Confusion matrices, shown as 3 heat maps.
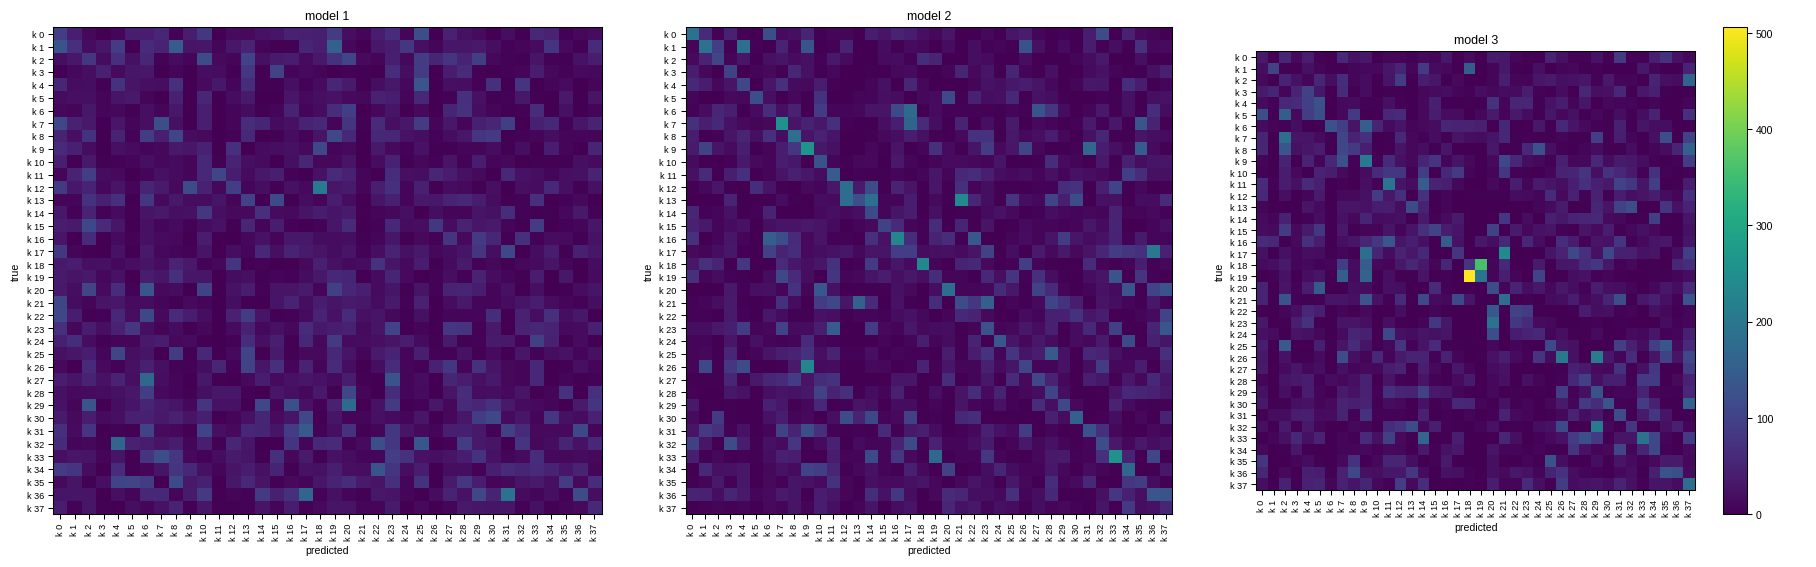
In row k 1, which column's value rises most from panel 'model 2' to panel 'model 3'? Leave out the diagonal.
k 18
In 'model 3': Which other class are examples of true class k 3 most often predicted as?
k 4
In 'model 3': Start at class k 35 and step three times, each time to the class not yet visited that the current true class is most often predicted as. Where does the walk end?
k 37
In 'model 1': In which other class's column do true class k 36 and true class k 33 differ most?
k 31
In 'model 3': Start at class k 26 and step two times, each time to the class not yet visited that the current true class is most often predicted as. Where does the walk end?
k 14
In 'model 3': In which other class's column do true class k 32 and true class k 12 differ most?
k 29
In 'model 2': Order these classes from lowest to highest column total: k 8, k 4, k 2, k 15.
k 15, k 2, k 4, k 8
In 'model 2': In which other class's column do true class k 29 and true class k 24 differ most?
k 34
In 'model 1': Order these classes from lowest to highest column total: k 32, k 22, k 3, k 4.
k 3, k 32, k 22, k 4
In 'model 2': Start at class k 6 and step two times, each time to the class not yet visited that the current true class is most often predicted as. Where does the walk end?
k 36
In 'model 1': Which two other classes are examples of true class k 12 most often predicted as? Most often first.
k 18, k 9
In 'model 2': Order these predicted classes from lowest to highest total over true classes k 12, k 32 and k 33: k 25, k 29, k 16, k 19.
k 25, k 29, k 16, k 19
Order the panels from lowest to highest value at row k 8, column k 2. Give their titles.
model 2, model 1, model 3
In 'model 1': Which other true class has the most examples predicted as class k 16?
k 29
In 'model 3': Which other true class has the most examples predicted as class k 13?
k 32
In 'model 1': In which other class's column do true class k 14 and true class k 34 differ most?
k 22
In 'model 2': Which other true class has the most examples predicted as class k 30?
k 13
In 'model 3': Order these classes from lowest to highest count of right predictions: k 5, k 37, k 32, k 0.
k 0, k 32, k 5, k 37
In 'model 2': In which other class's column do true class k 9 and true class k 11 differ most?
k 31
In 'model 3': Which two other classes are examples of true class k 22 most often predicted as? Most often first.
k 20, k 23
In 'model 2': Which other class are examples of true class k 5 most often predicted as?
k 20
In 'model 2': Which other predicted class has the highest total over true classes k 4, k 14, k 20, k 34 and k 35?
k 10
